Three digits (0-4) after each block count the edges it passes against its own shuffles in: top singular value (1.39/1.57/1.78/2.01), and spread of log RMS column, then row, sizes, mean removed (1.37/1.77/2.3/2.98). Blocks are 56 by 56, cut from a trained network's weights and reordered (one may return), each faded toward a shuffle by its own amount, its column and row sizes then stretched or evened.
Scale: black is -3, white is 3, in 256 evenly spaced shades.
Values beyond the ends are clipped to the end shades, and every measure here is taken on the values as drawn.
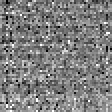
1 2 0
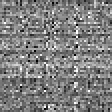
2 2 1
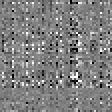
4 4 4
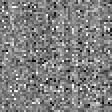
0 1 2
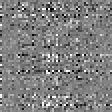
1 3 4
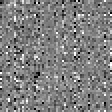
0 4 1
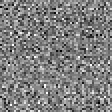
4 0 2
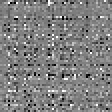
1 3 4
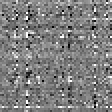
2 3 2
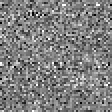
0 0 2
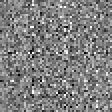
1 2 2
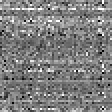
3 2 3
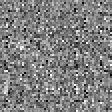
2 2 1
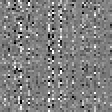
0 4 0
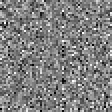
1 2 0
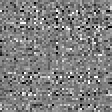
1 2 4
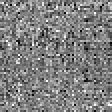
3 2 3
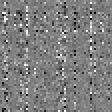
0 4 1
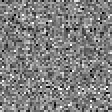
0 0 1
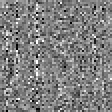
2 3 0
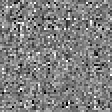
0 2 2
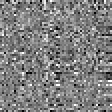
3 2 3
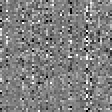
1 4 1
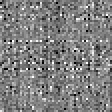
2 0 3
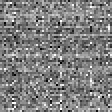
2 2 0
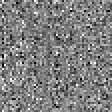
1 2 1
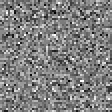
3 0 2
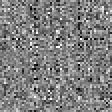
3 3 2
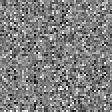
0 2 0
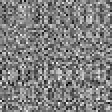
4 1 1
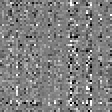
1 4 3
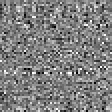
2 1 3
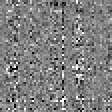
1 4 2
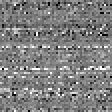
2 0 4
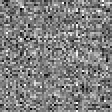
3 2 1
